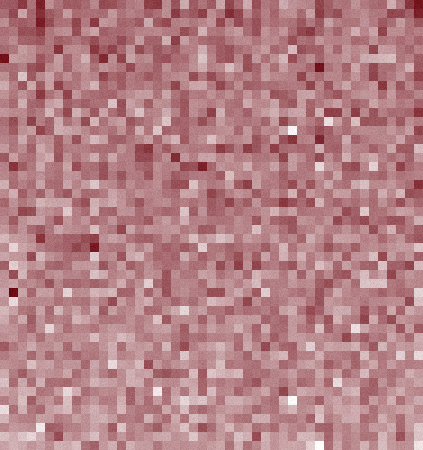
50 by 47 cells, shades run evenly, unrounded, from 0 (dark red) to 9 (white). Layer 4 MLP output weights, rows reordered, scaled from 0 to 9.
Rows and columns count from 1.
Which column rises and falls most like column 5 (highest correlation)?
47
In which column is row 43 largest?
38
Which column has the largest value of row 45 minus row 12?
33
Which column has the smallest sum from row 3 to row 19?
5
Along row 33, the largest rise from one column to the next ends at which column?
3
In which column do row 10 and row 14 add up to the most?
11
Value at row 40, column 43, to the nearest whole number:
4
